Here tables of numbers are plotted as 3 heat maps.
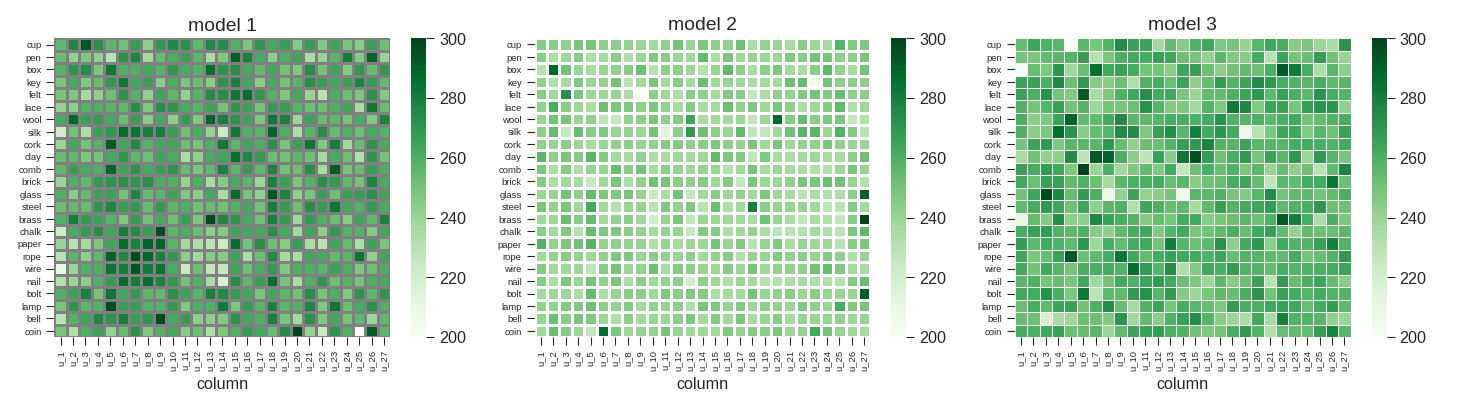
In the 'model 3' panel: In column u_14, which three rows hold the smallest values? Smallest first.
glass, comb, wire
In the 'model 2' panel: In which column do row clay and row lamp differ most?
u_25
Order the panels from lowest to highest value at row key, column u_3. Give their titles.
model 2, model 1, model 3
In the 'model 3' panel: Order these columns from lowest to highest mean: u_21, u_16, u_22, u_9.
u_21, u_16, u_9, u_22
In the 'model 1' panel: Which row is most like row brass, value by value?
wool
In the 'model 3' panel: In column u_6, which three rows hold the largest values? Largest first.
comb, felt, bolt
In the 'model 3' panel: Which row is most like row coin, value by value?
brick
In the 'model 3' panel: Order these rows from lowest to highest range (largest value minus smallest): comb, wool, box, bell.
wool, bell, comb, box
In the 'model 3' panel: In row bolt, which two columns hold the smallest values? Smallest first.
u_7, u_15
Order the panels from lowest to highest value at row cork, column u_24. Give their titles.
model 1, model 2, model 3
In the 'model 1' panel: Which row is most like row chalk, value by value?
bell
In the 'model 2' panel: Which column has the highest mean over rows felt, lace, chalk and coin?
u_6
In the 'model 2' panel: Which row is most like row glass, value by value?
brass
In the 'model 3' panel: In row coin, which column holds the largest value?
u_26
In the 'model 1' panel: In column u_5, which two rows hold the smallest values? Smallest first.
pen, coin
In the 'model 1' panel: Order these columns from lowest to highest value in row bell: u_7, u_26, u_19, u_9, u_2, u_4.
u_26, u_19, u_2, u_7, u_4, u_9
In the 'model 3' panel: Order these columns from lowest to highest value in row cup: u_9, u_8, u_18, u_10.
u_18, u_8, u_10, u_9
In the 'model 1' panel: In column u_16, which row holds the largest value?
felt
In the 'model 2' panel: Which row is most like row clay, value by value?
paper
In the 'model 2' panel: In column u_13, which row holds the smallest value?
nail
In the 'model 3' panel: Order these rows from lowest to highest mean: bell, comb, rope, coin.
bell, comb, coin, rope
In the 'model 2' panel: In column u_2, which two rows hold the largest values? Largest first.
box, lace
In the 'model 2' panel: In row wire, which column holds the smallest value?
u_5
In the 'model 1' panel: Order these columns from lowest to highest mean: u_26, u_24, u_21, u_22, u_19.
u_22, u_24, u_19, u_21, u_26
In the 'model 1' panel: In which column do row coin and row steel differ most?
u_25
